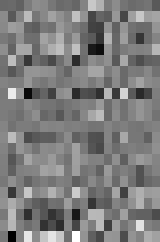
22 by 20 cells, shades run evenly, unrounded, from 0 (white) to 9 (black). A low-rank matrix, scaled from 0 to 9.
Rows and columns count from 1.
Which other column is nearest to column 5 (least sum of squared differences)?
11
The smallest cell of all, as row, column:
22, 10
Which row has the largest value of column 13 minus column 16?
9
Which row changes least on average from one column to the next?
12
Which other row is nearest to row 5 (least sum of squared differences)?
14
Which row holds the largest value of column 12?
5
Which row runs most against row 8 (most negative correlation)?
17
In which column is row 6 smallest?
2
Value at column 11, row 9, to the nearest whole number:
6
